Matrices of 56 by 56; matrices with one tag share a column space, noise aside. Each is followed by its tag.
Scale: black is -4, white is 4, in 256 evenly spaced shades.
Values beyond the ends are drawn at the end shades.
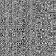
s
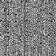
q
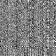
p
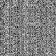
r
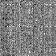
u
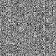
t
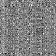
r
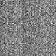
t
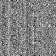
u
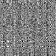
p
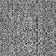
s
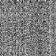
q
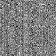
u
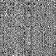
u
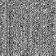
u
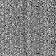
r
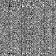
r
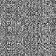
t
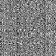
s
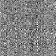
s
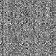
t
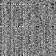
u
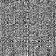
p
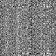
r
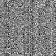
r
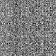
t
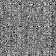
u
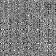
s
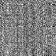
u
